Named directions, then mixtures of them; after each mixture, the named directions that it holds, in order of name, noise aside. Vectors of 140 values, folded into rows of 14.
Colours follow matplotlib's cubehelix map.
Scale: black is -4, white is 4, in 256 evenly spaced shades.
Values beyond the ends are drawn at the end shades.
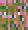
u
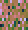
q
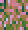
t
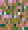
q, u.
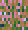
q, u.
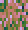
t, u.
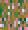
q.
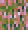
u.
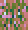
t, u.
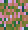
q, t, u.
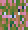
u.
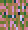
u.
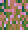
t.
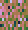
q.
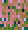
q, t.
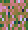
q, u.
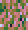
q, t, u.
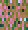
q.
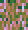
t, u.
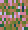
q, t, u.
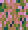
q, t, u.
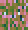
u.
